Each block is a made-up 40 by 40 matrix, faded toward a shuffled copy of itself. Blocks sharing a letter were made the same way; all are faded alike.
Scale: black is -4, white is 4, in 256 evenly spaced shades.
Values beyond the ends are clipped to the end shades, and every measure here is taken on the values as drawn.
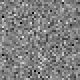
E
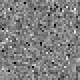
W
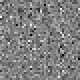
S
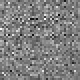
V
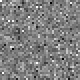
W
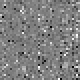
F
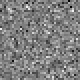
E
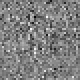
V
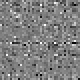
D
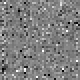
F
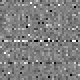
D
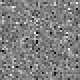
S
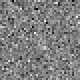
W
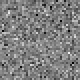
W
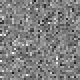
E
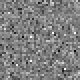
W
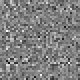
V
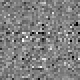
V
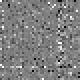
F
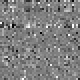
D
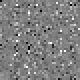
F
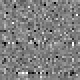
D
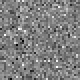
W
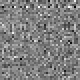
V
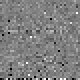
D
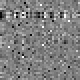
D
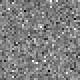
W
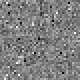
W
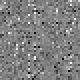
F
